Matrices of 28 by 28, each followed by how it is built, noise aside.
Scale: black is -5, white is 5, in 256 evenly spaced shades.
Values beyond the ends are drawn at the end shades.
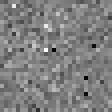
sparse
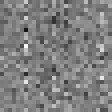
uneven columns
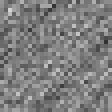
Hankel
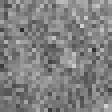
smooth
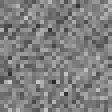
Hankel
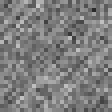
Hankel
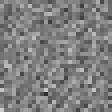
noise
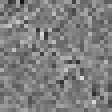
block diagonal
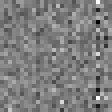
uneven columns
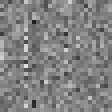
uneven columns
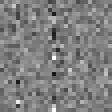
uneven columns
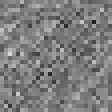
Hankel
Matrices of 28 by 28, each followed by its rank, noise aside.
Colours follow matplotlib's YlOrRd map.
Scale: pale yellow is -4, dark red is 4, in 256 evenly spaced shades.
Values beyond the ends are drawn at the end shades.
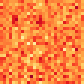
five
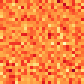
five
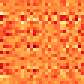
three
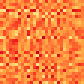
four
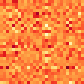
five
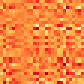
three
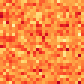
four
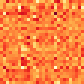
four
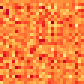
six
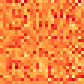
seven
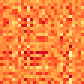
four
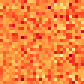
six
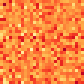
seven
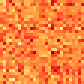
six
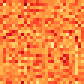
five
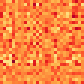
four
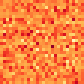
seven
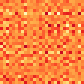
three
